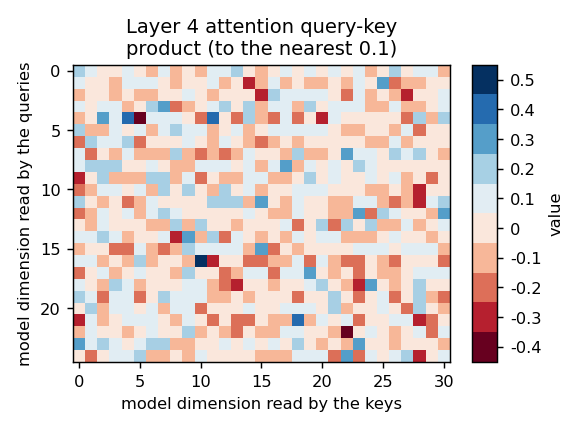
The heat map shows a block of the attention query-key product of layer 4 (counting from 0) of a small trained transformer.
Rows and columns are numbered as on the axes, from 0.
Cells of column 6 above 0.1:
3
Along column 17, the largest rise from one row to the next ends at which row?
8
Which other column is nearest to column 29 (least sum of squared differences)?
13
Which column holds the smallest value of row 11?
28
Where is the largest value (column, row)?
10, 16
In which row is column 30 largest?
12
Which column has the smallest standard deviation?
29
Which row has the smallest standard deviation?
0
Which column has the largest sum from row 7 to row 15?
2
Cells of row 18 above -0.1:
22
